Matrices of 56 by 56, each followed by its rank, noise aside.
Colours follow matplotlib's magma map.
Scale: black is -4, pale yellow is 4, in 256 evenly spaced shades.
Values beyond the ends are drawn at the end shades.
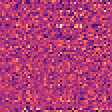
eight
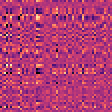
three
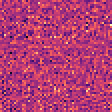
twelve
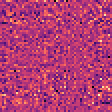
eight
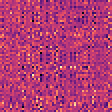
six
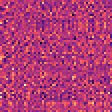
eight
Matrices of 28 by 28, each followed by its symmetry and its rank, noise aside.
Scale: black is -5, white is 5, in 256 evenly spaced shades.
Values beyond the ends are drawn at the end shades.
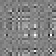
symmetric, rank two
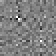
symmetric, rank three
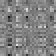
no symmetry, rank two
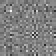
symmetric, rank three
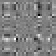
antisymmetric, rank two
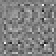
symmetric, rank three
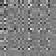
no symmetry, rank two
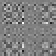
symmetric, rank two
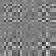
symmetric, rank one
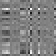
no symmetry, rank one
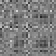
no symmetry, rank three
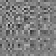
symmetric, rank three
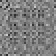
symmetric, rank three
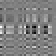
no symmetry, rank one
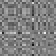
antisymmetric, rank two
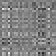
no symmetry, rank two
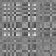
symmetric, rank one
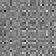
no symmetry, rank three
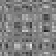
antisymmetric, rank two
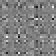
antisymmetric, rank two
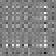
symmetric, rank one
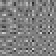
antisymmetric, rank two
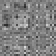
symmetric, rank two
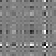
symmetric, rank one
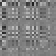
symmetric, rank one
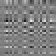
no symmetry, rank one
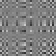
symmetric, rank one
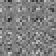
no symmetry, rank three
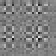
symmetric, rank one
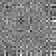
symmetric, rank three
